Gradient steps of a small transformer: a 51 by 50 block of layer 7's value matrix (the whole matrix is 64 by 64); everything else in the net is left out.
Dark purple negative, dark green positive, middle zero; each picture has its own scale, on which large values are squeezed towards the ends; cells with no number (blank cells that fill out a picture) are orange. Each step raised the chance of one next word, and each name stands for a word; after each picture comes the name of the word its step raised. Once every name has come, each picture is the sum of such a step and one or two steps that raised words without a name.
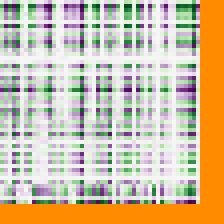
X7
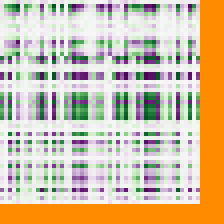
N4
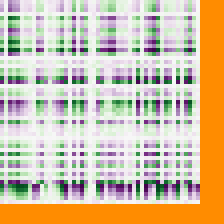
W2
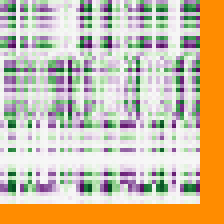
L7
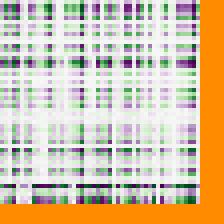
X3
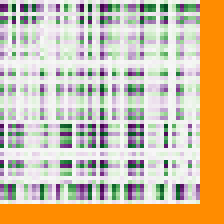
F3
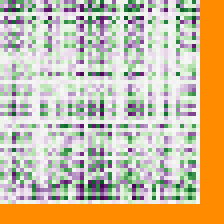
F3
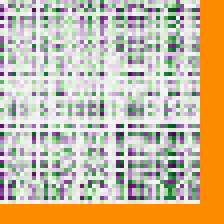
F3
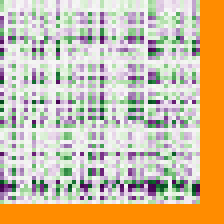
W2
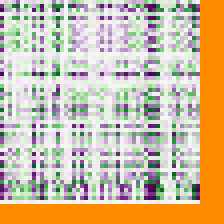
F3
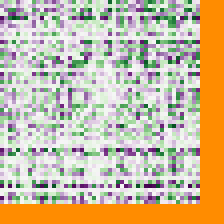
X3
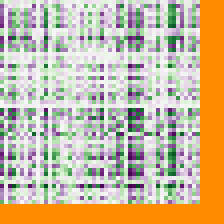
X7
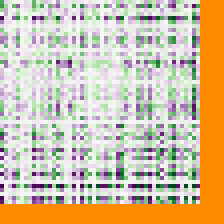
X3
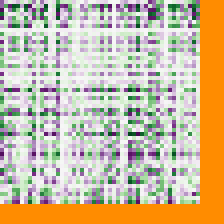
X7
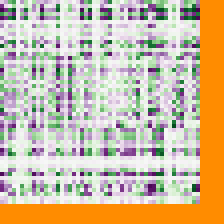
L7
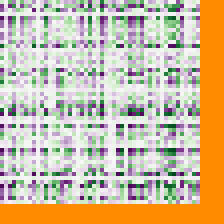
L7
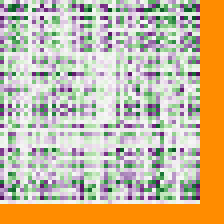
F3
